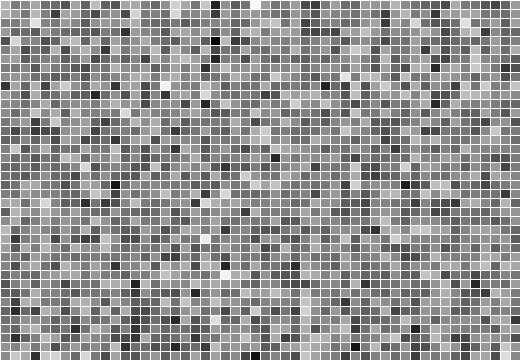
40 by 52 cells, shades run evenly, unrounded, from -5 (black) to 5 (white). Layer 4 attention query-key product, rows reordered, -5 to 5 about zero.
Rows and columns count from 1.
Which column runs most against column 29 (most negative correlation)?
40
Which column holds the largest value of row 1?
26
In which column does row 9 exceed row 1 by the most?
35
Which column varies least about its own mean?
34
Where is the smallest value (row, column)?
5, 22
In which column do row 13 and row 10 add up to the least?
33
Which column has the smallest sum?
13
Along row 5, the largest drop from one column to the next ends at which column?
24
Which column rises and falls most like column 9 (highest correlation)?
16
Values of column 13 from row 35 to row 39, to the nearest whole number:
2 -1 0 -2 -3
